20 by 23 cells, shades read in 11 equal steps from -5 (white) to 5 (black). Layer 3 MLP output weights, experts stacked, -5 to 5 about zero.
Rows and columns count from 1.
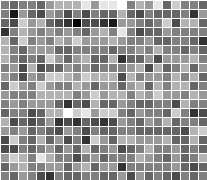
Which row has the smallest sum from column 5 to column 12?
13
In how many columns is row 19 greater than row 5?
12
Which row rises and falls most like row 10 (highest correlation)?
19
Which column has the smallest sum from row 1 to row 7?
14
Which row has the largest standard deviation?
3
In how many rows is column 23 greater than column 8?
7
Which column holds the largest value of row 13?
22
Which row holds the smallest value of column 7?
9
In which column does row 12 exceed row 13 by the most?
8
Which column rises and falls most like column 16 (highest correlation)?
18
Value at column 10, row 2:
2
